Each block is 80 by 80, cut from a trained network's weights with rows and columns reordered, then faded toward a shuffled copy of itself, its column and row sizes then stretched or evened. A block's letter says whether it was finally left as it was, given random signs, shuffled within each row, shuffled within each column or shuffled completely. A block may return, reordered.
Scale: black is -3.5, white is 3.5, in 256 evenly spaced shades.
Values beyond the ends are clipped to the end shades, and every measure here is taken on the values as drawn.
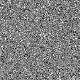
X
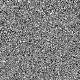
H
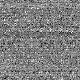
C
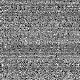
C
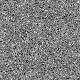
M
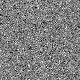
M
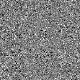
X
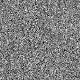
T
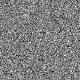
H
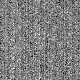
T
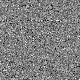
H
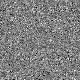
H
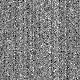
T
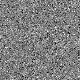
T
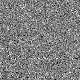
H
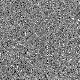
T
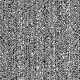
T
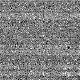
C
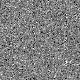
T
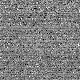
H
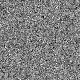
M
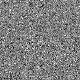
X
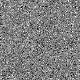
X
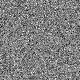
M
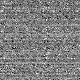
C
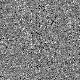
T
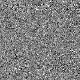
X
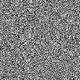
C
